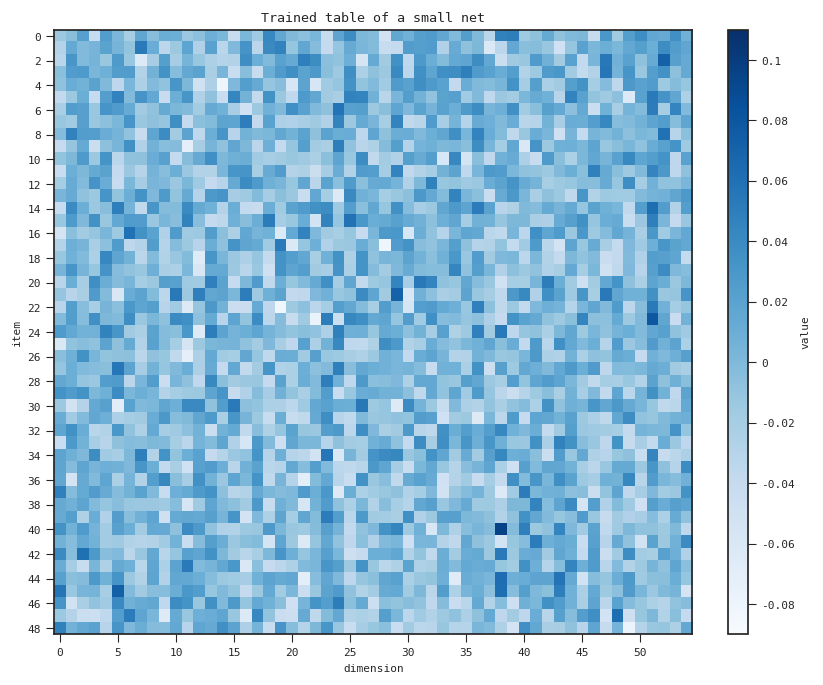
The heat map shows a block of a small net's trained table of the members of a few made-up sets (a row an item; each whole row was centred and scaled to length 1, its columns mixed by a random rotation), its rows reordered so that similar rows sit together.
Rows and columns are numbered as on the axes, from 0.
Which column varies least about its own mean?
8
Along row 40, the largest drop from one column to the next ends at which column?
39
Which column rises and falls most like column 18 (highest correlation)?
50
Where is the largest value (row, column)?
40, 38
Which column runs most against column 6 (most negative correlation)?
19
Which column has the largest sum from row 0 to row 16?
51
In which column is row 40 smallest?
32
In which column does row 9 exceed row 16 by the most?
24
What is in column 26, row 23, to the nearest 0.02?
0.04
